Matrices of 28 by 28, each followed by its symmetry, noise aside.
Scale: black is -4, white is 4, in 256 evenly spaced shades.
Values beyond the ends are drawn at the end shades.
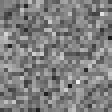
symmetric.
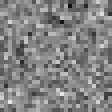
symmetric.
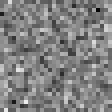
same after a half turn.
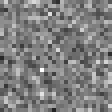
symmetric across the other diagonal.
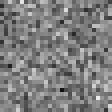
antisymmetric.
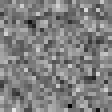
symmetric across the other diagonal.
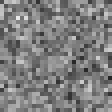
symmetric.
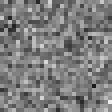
no symmetry.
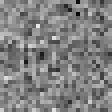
mirrored top to bottom.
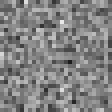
mirrored top to bottom.
